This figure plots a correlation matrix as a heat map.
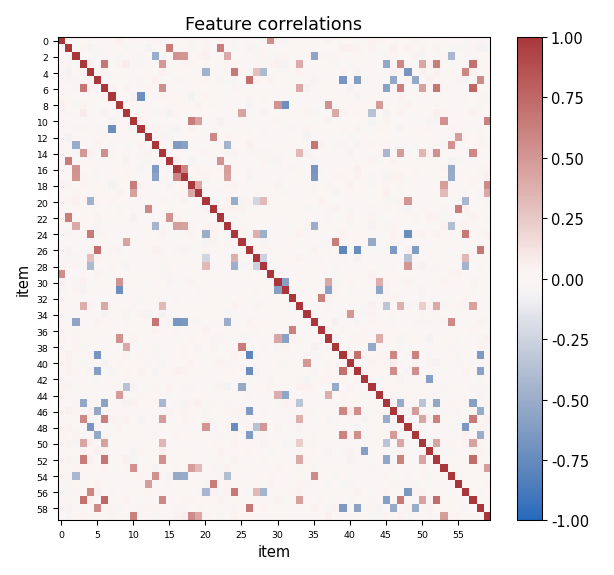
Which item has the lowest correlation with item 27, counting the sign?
48
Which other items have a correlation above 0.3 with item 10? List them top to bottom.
18, 19, 53, 59
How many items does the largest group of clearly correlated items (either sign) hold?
9
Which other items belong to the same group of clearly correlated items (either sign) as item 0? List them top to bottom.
29
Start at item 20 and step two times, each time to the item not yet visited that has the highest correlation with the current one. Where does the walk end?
28
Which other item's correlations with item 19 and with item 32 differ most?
36
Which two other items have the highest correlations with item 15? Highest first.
1, 22
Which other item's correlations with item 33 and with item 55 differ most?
21
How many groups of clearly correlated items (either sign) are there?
14
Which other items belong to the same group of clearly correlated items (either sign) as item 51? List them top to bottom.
42
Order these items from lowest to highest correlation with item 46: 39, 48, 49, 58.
58, 48, 49, 39
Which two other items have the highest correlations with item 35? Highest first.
13, 54
